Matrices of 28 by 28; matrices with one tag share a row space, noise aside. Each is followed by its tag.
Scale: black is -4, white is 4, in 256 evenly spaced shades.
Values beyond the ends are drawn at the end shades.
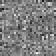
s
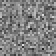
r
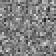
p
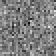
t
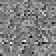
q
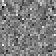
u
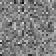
r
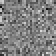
s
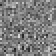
r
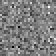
t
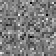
r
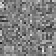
s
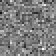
q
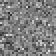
p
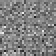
r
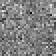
u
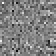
t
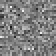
q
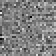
s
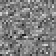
q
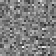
q
